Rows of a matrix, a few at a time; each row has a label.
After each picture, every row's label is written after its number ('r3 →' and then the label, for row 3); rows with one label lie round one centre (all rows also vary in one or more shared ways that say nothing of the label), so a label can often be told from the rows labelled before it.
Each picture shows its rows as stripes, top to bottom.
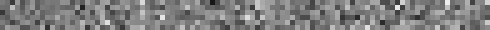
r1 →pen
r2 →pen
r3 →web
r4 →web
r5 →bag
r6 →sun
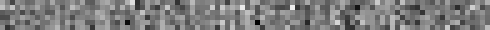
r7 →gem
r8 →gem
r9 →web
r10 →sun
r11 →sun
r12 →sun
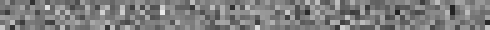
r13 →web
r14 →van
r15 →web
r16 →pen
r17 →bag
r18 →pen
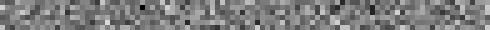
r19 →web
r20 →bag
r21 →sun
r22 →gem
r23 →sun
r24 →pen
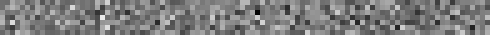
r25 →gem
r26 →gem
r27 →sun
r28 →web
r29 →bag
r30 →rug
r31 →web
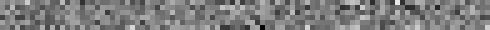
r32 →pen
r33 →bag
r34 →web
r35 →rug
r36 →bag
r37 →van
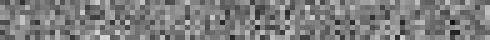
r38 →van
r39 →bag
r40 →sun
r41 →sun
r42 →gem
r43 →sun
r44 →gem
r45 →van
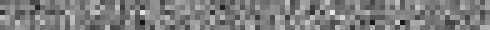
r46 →rug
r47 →bag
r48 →rug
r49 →rug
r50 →gem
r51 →gem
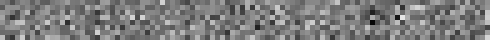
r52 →web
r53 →van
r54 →rug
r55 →rug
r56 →sun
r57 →gem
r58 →sun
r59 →sun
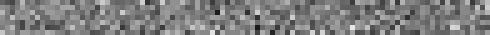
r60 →sun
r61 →rug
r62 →pen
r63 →gem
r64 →bag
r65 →bag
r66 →sun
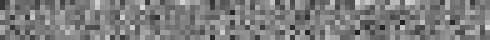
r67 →sun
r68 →rug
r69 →van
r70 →pen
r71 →van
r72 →rug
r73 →rug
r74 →rug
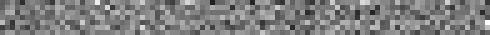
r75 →pen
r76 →van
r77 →rug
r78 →web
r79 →sun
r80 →van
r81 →rug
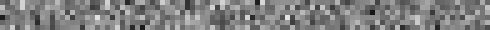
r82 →sun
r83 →sun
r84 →rug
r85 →van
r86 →bag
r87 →bag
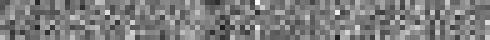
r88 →pen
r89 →pen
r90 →bag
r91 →bag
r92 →sun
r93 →van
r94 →pen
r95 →gem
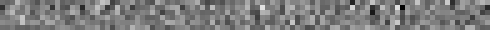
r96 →gem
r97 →web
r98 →rug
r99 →sun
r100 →sun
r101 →van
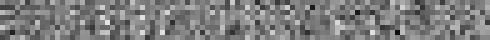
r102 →sun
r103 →web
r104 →rug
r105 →web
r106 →gem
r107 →pen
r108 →van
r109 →sun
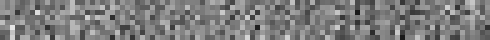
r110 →van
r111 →bag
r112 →rug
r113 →van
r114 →gem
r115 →bag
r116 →bag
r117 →rug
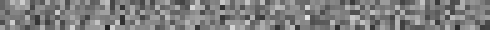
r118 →gem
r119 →gem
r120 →gem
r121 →bag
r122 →bag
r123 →web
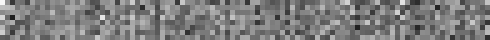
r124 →pen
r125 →bag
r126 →sun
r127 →web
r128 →van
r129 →rug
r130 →sun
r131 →gem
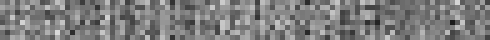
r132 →pen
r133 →rug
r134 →bag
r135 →bag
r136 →rug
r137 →pen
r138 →sun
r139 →gem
